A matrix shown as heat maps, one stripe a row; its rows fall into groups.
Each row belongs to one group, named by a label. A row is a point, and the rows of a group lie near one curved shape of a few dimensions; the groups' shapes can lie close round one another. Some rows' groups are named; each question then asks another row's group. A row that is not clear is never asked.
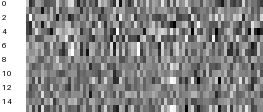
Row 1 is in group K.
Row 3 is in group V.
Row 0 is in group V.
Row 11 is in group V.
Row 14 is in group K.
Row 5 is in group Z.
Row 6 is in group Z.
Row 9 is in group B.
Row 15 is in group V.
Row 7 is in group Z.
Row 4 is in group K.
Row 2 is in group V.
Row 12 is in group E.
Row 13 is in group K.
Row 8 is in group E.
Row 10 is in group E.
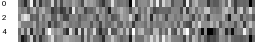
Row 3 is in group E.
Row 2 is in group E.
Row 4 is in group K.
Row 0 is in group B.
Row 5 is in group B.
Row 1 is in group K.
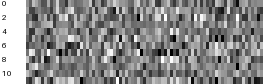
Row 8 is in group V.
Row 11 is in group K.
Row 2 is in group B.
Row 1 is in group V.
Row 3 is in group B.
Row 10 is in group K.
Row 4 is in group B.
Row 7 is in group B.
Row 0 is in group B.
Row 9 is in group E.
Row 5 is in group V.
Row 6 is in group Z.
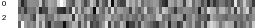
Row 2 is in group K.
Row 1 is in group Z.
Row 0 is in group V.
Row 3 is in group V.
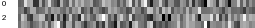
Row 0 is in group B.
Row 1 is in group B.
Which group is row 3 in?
Z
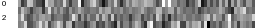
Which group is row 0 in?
B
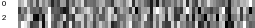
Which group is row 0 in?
B
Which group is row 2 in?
B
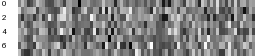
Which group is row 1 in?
Z
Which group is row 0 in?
B
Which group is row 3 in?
B
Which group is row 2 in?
V
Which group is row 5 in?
K
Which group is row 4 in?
Z
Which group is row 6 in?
Z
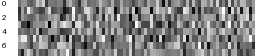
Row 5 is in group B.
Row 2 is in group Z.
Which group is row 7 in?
K
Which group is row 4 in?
Z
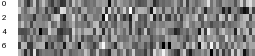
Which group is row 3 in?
K
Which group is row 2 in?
Z
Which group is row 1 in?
Z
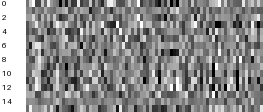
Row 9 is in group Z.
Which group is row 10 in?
B
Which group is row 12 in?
B
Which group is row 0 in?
B
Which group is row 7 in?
V
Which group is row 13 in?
Z
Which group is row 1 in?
B
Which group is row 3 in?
K
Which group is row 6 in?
K
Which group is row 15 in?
V
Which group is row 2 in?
B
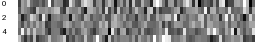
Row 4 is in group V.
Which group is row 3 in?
K
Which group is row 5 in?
V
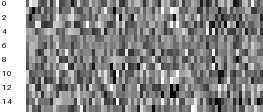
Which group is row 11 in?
V
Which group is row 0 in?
E
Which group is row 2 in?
V
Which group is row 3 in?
B
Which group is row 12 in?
B
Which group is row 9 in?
Z
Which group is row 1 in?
V
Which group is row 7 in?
Z
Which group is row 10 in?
V
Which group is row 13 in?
V
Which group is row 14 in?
K
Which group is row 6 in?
E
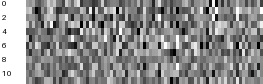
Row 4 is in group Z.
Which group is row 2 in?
Z
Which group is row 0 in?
Z
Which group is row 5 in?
V
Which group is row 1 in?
K
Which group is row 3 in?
K
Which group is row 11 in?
B
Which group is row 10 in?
Z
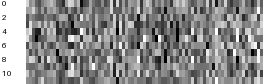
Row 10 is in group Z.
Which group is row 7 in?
E
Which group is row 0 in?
Z
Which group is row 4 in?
K
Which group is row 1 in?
B
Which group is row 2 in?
Z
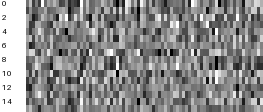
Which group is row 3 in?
B
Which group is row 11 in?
Z
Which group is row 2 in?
B
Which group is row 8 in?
K
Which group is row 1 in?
Z
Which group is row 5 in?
V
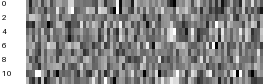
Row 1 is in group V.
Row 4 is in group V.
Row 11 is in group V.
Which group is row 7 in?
B
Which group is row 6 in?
Z
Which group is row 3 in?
Z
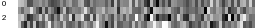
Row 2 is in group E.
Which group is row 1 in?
Z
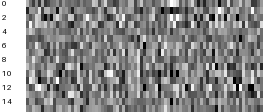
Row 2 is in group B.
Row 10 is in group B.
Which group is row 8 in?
B
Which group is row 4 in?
B
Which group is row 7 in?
Z
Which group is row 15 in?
K
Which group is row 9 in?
Z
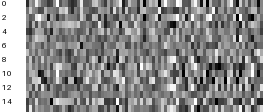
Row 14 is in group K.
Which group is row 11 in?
B
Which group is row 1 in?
Z
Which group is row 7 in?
K
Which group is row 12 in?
V
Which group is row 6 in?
K
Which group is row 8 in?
V
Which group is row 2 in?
E
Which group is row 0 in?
E
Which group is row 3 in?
V
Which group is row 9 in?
K
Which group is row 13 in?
E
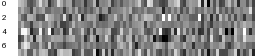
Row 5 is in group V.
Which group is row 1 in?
B
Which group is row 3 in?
K
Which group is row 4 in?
E
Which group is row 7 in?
Z
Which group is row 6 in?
E
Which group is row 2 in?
B
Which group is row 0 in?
Z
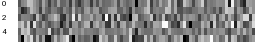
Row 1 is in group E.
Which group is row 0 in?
E
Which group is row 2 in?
Z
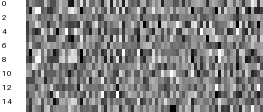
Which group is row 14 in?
K
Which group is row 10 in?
V
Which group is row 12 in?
K
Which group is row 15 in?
V
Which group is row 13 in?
K
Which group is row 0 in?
Z
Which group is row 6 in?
K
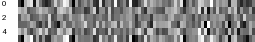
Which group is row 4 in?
Z
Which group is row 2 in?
E
